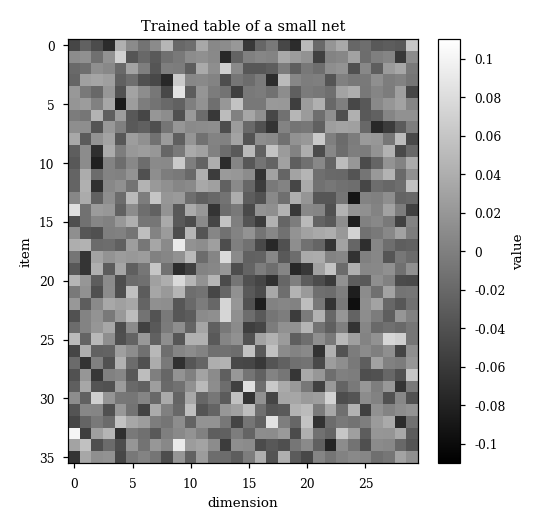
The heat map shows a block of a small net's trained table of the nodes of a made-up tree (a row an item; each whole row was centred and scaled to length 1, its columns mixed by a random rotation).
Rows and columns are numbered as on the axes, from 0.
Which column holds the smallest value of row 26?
21
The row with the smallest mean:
27
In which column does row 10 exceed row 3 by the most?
8
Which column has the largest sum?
20
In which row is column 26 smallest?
7
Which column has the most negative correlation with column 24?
5
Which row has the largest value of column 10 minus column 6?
31
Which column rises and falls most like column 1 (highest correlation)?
9
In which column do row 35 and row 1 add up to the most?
18
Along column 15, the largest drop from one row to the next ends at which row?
30
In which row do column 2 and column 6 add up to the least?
10
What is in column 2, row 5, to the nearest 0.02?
0
